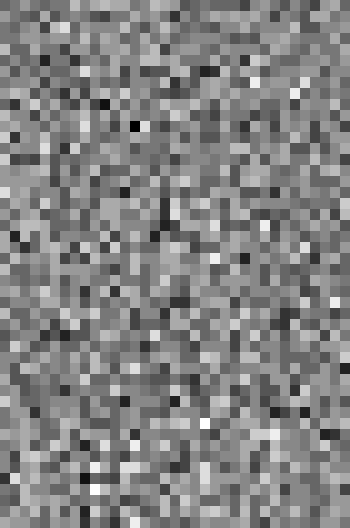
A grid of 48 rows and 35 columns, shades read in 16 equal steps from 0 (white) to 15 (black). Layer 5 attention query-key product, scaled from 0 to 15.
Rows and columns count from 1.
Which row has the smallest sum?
39
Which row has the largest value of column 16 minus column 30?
9
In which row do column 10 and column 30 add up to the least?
43
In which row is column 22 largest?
7
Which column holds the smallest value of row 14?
5
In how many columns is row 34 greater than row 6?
12
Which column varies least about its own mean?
23
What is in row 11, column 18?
3
